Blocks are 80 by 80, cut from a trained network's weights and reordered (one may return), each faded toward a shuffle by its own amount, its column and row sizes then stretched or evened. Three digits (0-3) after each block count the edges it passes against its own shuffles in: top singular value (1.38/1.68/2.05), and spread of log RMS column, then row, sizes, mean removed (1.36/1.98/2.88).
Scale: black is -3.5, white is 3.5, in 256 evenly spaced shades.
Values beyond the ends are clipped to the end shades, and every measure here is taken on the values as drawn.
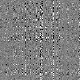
1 3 2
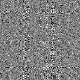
2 2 1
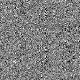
1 2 0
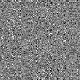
3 2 0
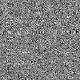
2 1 1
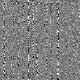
1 3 0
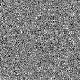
2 1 0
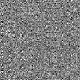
3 2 0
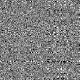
2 1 2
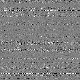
2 0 3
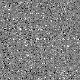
1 1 2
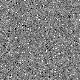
0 1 0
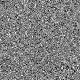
1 0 0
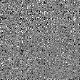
1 2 2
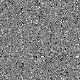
0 2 0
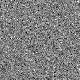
1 0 0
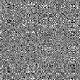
3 1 2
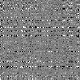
3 2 3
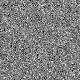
1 0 0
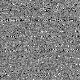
0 0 2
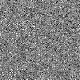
2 0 1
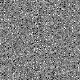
1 2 0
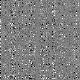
1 3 2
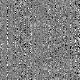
0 3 0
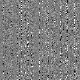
0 3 1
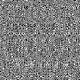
3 1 2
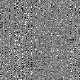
1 3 0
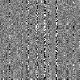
3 3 0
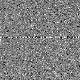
2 1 1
